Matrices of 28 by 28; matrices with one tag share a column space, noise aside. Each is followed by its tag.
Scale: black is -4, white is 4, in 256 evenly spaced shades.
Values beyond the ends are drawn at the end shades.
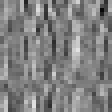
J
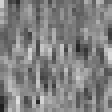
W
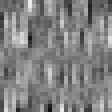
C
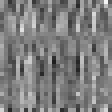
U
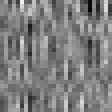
J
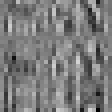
U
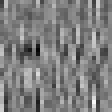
W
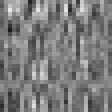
J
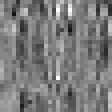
J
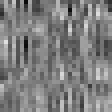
J
